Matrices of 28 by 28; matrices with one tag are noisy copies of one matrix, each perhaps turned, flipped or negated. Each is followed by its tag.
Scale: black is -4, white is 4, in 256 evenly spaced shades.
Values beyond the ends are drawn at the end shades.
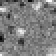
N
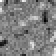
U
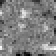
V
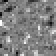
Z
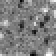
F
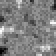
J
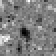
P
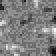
J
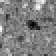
P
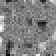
V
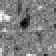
P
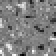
Z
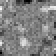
V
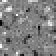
Z
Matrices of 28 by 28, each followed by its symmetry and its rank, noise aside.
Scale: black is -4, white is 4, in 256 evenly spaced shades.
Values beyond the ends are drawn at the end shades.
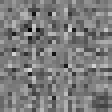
symmetric, rank four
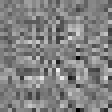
no symmetry, rank three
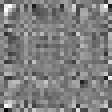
symmetric, rank two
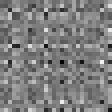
symmetric, rank two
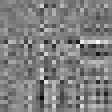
antisymmetric, rank two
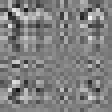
antisymmetric, rank two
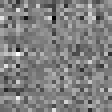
antisymmetric, rank four
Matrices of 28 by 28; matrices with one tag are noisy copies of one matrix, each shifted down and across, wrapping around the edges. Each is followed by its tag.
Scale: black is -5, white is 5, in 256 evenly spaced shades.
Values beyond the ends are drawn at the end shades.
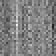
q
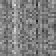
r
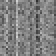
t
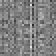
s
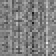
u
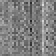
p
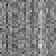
r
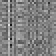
s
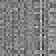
s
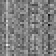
u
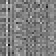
s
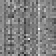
u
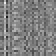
s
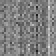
p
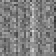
r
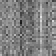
q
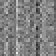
t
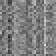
t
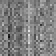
q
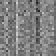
t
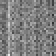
p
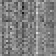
u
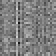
s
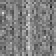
r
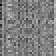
s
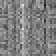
r
